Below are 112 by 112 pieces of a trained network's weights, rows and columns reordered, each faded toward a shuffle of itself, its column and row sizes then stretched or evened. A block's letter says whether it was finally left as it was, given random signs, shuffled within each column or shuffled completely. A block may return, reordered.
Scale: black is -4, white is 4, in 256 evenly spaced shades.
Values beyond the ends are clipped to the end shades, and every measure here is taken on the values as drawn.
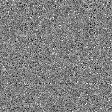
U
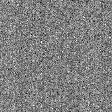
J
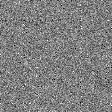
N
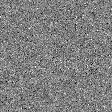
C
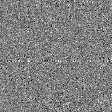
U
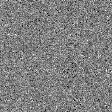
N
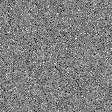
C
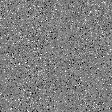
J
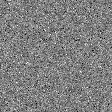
C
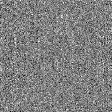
U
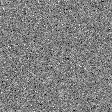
C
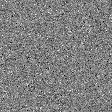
C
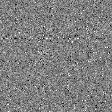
U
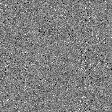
J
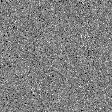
J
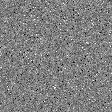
C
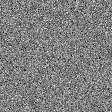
C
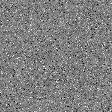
C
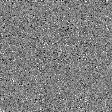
N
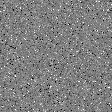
C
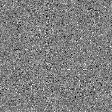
N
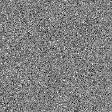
N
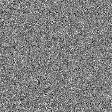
N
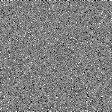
N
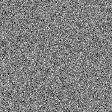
J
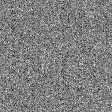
J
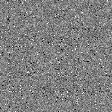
U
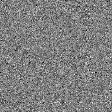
N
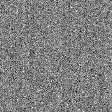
J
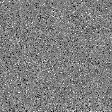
N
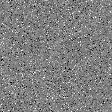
J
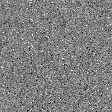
J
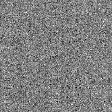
U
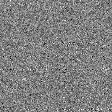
N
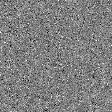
J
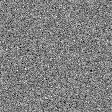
C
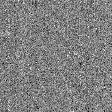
J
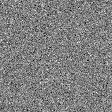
C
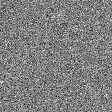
C
